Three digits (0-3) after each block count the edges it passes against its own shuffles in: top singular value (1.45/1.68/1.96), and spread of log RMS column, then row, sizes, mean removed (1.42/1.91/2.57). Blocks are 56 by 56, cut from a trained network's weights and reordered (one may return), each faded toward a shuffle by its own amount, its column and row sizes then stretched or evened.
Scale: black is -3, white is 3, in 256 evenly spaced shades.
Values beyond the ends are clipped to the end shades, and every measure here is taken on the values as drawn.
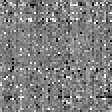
1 1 2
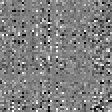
0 3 3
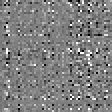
1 3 3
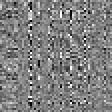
3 3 1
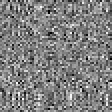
3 1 1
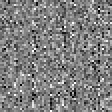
0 3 0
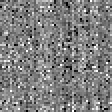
1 0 1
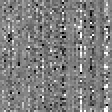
2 3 0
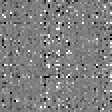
0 3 2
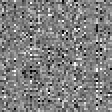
1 3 0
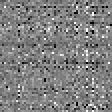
1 2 2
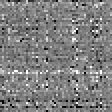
2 2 2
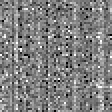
2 2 1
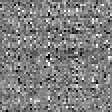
1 2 0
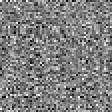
2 1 2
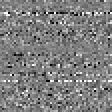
0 0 3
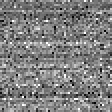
2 0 1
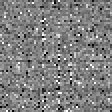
0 1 0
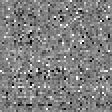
0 1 1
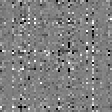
1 3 2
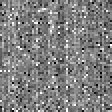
1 1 0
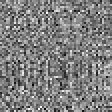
3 1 1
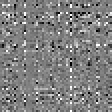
2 3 3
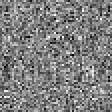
2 1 1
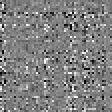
1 3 3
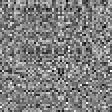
3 1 1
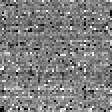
1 1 2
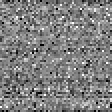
1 0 1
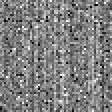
2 0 0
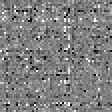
0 1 2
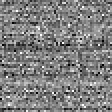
2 0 1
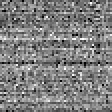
3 1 1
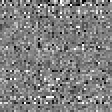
2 1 3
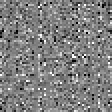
1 3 2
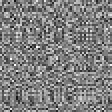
3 0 0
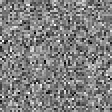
2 0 0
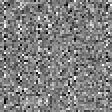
2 2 0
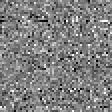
1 1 2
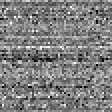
3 0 2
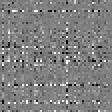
1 3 3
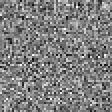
1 0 2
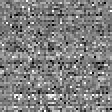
2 1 1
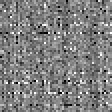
1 0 2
